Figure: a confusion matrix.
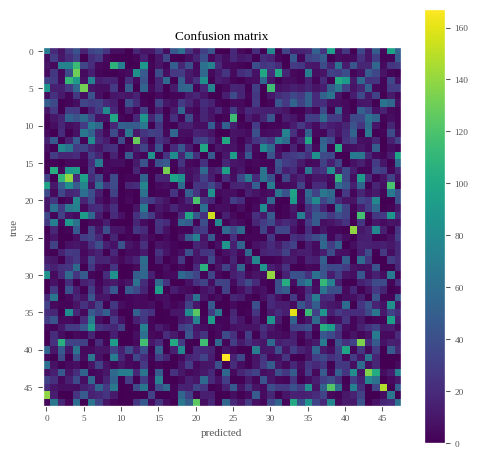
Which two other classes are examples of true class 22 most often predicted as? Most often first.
42, 19
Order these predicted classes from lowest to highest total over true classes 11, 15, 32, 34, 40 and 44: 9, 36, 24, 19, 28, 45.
45, 19, 24, 36, 28, 9
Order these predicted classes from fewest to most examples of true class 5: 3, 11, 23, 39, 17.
23, 17, 3, 11, 39
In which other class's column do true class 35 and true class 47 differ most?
3
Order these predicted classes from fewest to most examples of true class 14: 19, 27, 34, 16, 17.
16, 34, 27, 19, 17
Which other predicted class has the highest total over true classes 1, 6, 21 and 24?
44
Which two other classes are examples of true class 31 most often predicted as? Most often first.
37, 32
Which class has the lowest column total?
14
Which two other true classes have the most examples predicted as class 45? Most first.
7, 31
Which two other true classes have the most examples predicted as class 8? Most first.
35, 24
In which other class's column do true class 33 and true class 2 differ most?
9
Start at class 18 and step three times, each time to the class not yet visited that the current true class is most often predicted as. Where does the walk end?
38
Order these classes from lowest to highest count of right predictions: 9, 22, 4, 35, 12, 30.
4, 9, 35, 12, 30, 22
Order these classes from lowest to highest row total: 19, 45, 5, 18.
19, 5, 18, 45
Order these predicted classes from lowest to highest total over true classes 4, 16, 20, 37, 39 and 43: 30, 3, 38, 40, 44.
30, 40, 38, 3, 44
